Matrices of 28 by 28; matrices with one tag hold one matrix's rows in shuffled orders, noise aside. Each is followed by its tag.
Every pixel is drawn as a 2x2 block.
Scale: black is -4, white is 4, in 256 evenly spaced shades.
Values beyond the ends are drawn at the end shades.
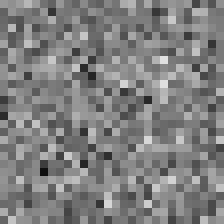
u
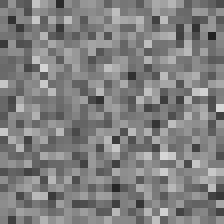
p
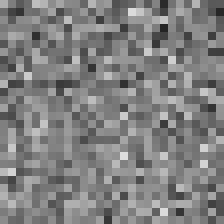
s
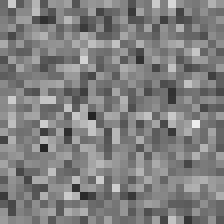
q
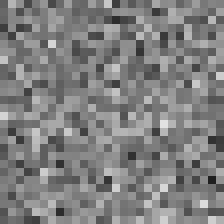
p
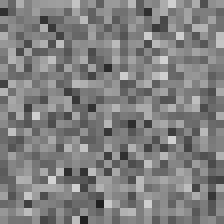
u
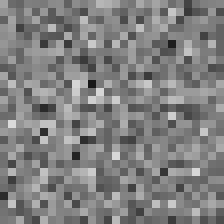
q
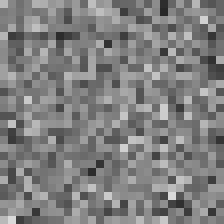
s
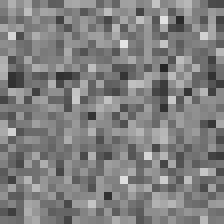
s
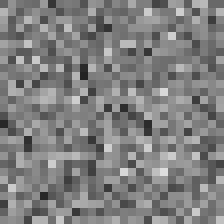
u
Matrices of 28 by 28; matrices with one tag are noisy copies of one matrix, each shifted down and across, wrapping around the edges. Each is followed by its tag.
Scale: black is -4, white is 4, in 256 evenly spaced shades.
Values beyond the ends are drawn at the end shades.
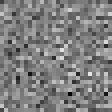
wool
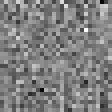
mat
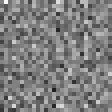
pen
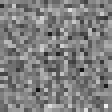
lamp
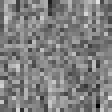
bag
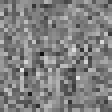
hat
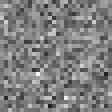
wool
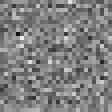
wool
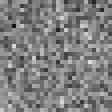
lamp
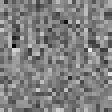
mat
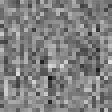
bag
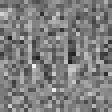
mat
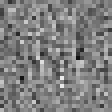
mat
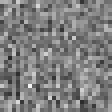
bag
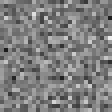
lamp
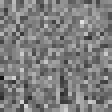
mat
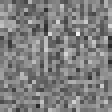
bag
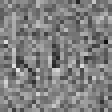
mat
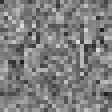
hat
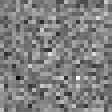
wool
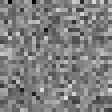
wool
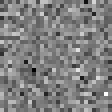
wool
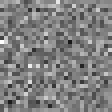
wool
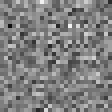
wool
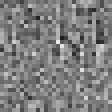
mat
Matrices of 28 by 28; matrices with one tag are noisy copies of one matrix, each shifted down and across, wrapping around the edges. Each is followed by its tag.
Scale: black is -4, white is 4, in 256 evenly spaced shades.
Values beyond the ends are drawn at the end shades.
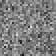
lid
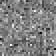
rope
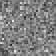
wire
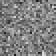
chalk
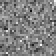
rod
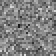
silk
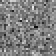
rope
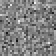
lid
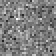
lid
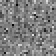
rope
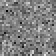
chalk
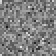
rod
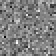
rod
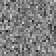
wire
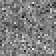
rope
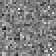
chalk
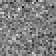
chalk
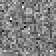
rope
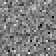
silk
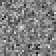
silk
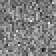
silk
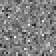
silk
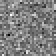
lid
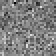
rope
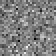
chalk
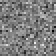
chalk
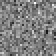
silk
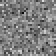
wire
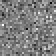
wire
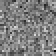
rope
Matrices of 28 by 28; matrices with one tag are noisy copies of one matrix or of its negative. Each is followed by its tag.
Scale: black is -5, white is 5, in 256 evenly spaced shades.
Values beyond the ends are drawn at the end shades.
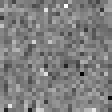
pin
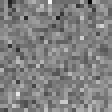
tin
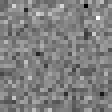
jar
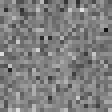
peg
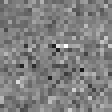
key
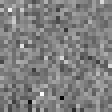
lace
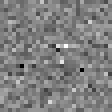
key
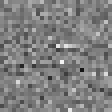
key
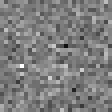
key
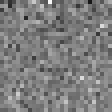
tin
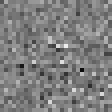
key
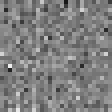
peg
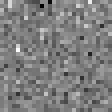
tin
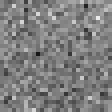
jar
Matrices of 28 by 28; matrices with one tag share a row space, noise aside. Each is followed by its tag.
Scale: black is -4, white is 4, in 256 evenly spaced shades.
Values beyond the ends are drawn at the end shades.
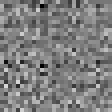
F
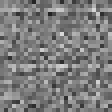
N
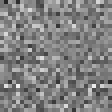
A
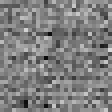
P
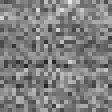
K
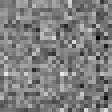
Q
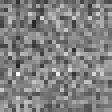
A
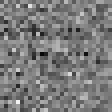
F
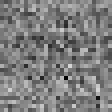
N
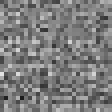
F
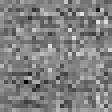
Q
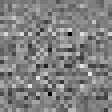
K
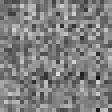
N
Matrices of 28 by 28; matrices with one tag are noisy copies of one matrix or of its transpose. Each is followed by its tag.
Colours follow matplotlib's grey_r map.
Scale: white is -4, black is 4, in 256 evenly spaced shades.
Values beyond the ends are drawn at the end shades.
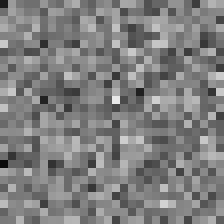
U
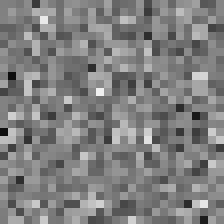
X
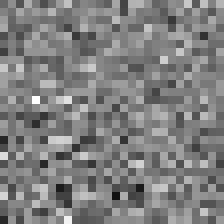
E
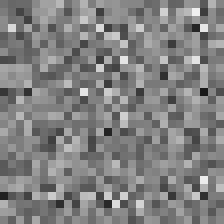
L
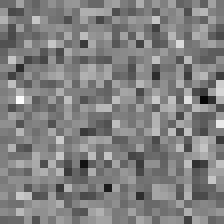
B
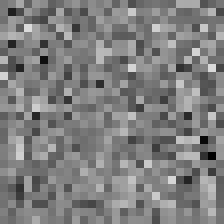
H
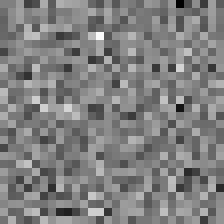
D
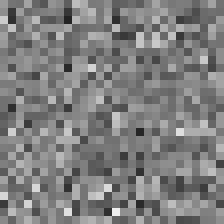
H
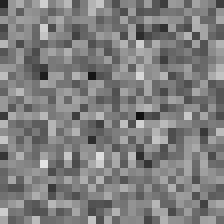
U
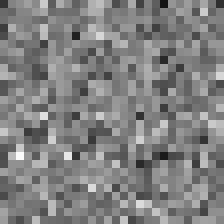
U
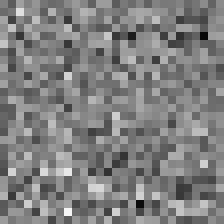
H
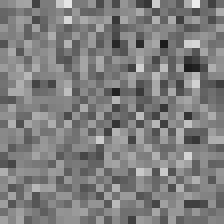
E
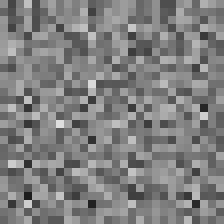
L
